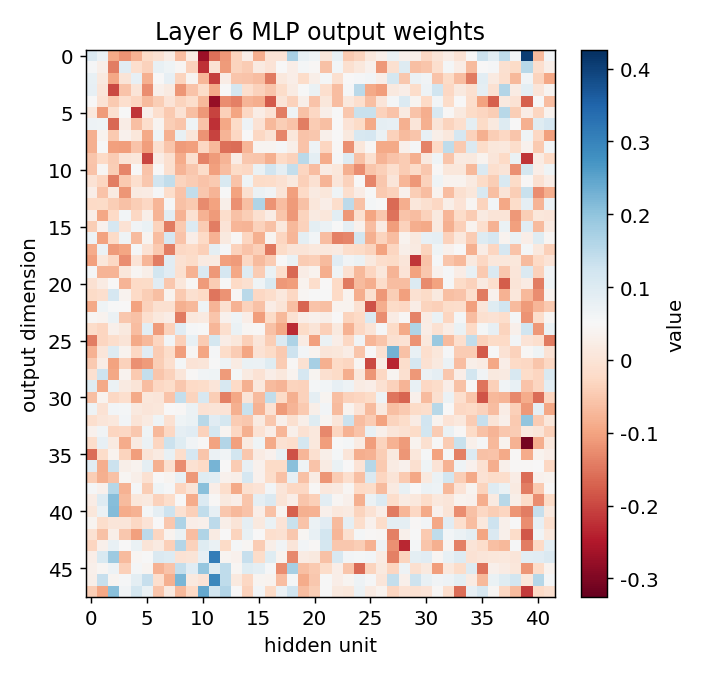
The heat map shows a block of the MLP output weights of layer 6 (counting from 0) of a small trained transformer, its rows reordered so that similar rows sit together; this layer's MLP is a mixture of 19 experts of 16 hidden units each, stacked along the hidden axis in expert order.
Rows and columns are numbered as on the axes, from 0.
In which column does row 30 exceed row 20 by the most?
10
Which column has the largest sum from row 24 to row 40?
11
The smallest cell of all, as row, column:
34, 39
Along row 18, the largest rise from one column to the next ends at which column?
7
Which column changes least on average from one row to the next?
22
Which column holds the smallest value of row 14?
27
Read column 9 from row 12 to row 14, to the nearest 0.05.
0.15 -0.05 0
